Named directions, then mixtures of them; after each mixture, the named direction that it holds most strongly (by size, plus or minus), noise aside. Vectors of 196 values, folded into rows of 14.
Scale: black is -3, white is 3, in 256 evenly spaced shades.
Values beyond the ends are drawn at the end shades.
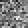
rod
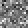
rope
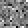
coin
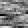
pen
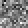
rope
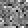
coin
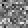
rope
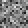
rope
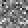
rope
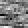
pen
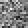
rod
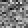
rod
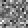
rope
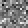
rope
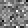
coin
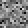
rope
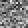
rope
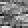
pen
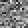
rod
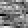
pen
